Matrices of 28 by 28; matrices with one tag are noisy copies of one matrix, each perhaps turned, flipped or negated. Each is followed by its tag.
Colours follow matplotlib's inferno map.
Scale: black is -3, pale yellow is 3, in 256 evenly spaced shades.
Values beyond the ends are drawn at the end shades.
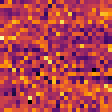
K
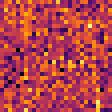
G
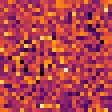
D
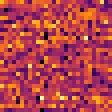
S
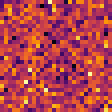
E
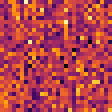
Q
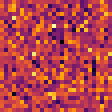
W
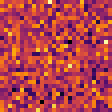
D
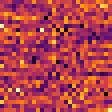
Q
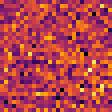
W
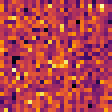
S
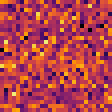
E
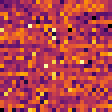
Q
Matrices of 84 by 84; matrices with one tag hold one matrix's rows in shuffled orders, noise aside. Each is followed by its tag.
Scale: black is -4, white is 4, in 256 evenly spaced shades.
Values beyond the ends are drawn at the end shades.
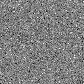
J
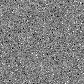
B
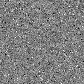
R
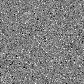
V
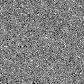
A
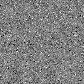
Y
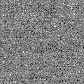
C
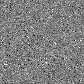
A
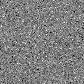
V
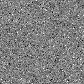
B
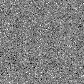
Y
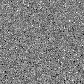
R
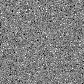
V
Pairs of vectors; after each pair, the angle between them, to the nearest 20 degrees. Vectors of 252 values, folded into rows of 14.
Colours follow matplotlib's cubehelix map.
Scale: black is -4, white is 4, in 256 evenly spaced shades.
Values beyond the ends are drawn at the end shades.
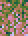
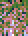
60 degrees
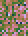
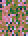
120 degrees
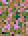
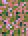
40 degrees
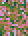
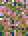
40 degrees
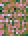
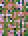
40 degrees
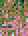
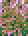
140 degrees
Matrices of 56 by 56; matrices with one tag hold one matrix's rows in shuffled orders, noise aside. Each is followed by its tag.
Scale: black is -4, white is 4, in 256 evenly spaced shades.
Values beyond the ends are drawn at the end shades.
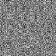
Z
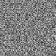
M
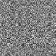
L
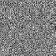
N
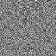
Z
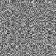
L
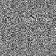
L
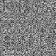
M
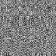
Z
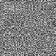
M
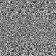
L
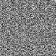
L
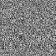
N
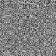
Z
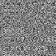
M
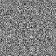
Z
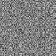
N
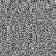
L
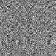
L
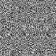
L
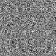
L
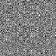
Z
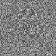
Z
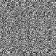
L
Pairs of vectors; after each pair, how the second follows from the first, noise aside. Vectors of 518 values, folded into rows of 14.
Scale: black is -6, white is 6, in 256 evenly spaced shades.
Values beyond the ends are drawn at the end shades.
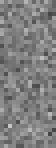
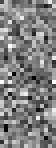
wrapped around, negated, scaled up.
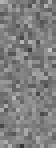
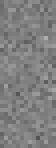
wrapped around, negated, shrunk.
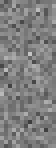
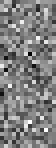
negated, scaled up.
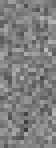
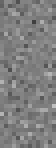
wrapped around, partly zeroed.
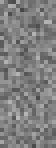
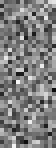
wrapped around, negated, scaled up.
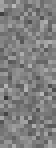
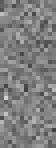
negated.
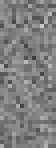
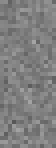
reversed, negated, shrunk.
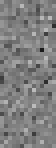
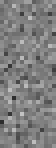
reversed.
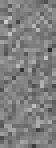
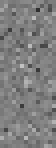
wrapped around, partly zeroed.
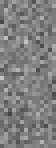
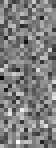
negated, scaled up.
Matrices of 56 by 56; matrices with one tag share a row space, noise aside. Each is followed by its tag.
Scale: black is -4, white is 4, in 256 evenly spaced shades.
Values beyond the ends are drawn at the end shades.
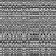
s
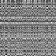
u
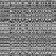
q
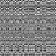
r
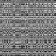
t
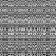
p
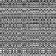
s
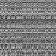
u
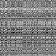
u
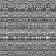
p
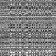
q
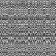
p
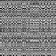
s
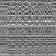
q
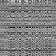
q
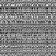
u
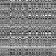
q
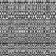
p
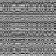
t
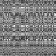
t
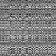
q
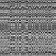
q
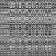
q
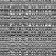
q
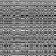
t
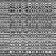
q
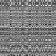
q
